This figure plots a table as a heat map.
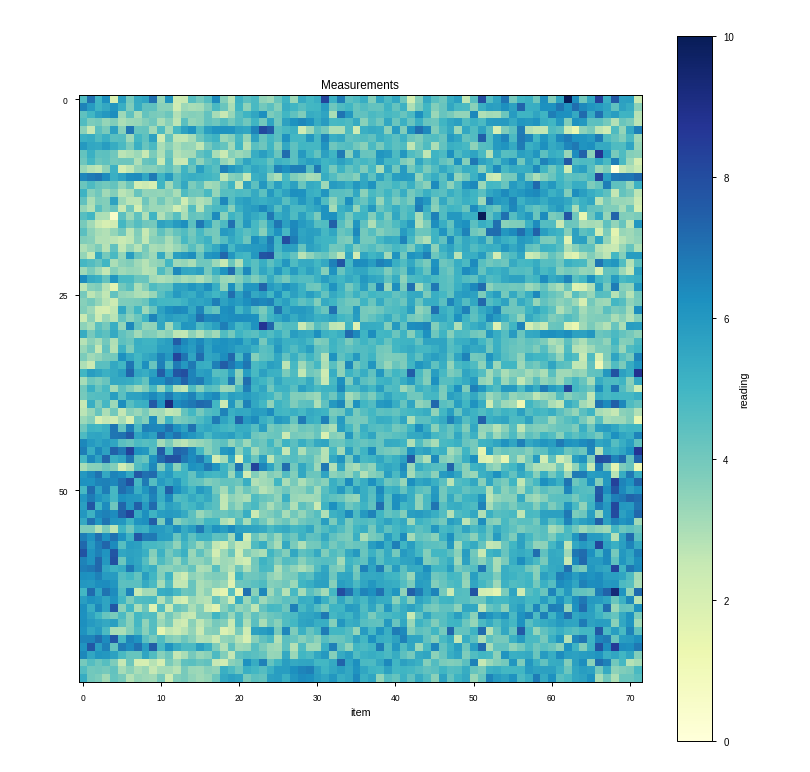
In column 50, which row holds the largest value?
63
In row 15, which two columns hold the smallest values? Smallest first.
4, 64
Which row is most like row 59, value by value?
69
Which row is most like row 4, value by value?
29
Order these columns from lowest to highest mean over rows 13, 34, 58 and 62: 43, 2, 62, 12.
12, 62, 2, 43
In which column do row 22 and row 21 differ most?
66
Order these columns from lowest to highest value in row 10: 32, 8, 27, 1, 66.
27, 32, 8, 1, 66
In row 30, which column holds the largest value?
34
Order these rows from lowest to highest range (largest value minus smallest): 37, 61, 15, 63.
61, 37, 63, 15
